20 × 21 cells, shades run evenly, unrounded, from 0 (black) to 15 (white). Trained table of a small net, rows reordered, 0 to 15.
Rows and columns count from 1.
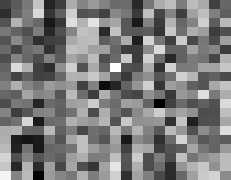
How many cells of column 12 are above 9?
4
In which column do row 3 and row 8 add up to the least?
5
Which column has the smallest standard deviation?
6
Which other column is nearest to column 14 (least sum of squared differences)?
7
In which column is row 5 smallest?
13
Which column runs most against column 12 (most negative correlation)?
18
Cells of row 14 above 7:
11
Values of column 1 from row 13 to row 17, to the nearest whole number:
8 6 10 10 11
